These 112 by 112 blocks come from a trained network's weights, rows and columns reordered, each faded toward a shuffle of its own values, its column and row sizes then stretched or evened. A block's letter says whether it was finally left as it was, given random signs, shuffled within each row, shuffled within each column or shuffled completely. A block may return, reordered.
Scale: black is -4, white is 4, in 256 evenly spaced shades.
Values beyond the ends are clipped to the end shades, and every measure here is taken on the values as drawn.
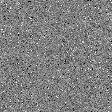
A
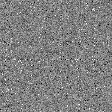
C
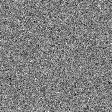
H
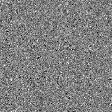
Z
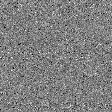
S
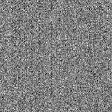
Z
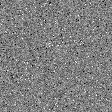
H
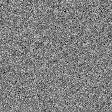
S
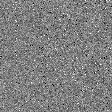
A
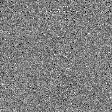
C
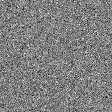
H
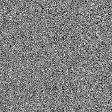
Z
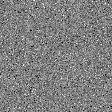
S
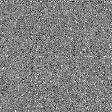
C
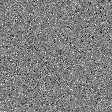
H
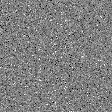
A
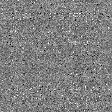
Z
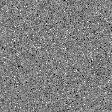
A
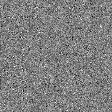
C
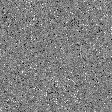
H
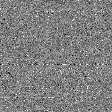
S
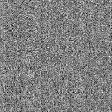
Z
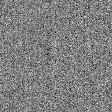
A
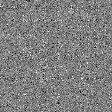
C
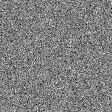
H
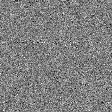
S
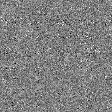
C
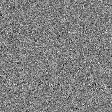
S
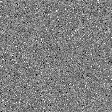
A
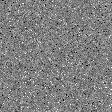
H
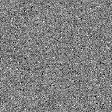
Z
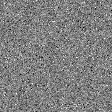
S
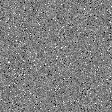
A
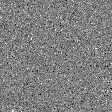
H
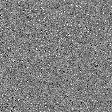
A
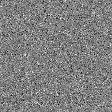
S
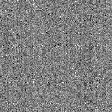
Z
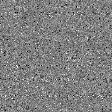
C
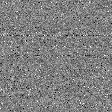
S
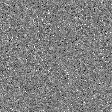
A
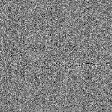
Z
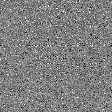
Z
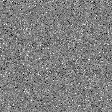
S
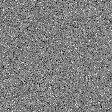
H
